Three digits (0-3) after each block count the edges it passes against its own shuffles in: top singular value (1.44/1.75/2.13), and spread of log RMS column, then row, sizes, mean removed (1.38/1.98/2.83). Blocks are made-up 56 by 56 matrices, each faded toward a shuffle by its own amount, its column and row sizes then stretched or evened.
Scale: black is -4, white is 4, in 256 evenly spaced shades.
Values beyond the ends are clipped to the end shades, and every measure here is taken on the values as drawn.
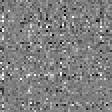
1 2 2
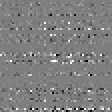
2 1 3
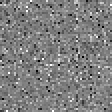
1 1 0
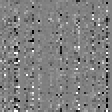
2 3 1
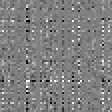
3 3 2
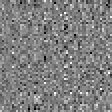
3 2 0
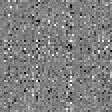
2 3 1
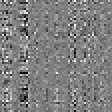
3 3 2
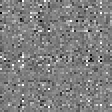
1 2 2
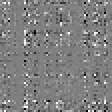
0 3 3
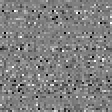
0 0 3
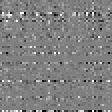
3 1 3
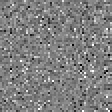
1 1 0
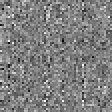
2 2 1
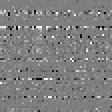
2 0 3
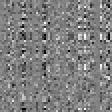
3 3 1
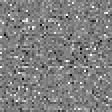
1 0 0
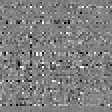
1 1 3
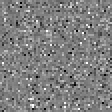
0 0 1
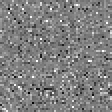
1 0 1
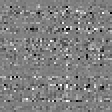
0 1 3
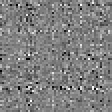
1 2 2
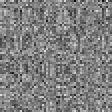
3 2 1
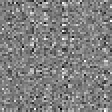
2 2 1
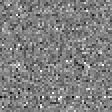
0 0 2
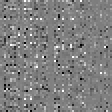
1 3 2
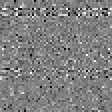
3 0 2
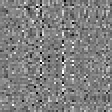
3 2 0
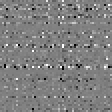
2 1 3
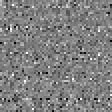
0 0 2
